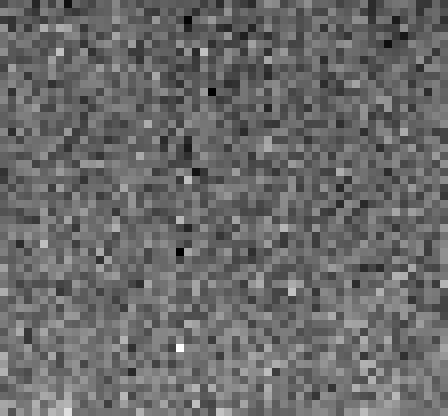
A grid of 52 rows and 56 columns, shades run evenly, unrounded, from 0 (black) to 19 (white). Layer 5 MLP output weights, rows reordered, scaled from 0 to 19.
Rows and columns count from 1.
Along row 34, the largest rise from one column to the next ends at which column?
52
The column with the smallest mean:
30
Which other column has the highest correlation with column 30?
47
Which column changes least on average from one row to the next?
12
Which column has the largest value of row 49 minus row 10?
34
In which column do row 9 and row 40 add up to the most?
42
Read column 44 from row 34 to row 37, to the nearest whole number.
7 9 11 9
